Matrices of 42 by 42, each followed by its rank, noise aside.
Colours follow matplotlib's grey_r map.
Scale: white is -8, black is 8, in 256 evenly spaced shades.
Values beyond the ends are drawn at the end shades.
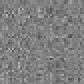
five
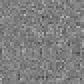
six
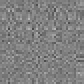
four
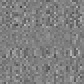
four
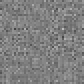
four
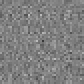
five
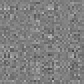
six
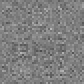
six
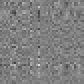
four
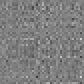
five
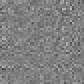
four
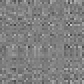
four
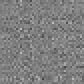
six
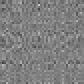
three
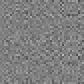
four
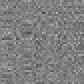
six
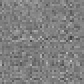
five
